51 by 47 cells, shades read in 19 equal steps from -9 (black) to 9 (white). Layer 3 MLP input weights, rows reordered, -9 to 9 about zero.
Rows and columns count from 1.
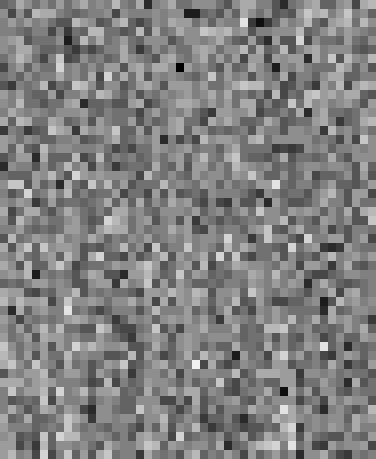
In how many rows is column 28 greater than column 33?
17
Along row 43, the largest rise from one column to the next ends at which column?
45
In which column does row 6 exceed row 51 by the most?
31
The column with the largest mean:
6
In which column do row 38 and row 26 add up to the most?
34
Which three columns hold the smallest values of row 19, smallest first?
1, 15, 12
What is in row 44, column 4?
2
